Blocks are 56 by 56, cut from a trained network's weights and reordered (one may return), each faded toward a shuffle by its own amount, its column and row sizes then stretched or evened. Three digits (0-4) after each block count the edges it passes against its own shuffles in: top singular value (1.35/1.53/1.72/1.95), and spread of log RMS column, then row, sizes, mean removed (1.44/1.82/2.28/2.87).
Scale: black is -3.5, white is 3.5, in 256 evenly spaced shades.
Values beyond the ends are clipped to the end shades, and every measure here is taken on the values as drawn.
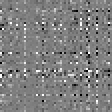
3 4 4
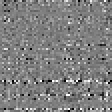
1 1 4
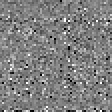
1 1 2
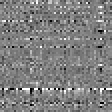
4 2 4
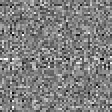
3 1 2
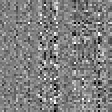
4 4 0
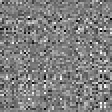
4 3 3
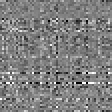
4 1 4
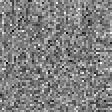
2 0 0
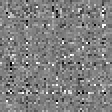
0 3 3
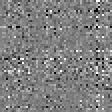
2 3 3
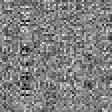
4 2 1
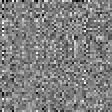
4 3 1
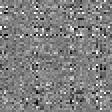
3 3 3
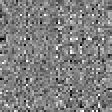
3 3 2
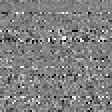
0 0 4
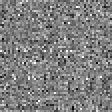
1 0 2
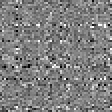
3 2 3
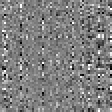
3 4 1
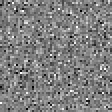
0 1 1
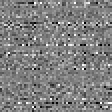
3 1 4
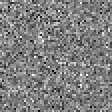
0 1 0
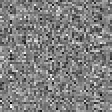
3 3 0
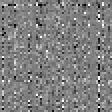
2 4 1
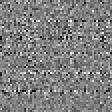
2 0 3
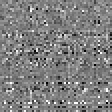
1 2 4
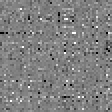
0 2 2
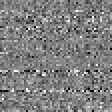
3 1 4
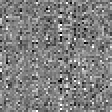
3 4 0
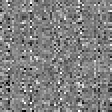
4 4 2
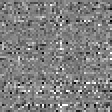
2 2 4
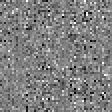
0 3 1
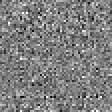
2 1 2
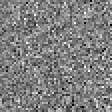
1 1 0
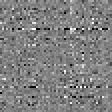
3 2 3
